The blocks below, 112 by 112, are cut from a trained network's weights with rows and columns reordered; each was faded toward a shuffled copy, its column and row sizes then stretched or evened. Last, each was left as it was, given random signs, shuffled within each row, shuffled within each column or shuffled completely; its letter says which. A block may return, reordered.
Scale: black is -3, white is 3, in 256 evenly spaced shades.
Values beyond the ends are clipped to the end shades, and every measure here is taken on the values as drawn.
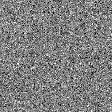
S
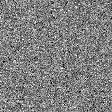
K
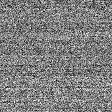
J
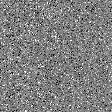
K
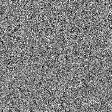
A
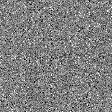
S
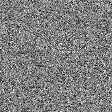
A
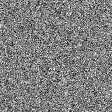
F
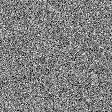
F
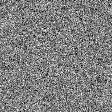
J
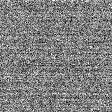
J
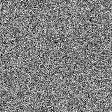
F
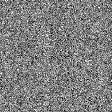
S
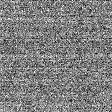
J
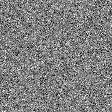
F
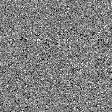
S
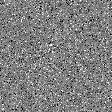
K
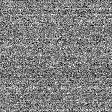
J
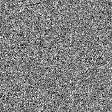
A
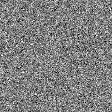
A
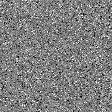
K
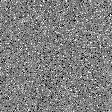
F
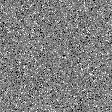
F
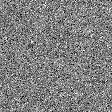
F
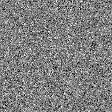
A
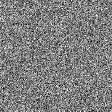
A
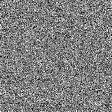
A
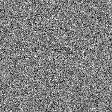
A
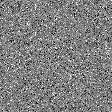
K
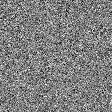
F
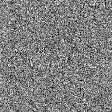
S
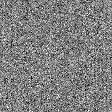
K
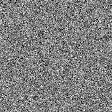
J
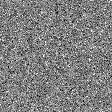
F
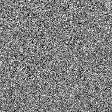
A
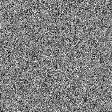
A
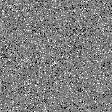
S
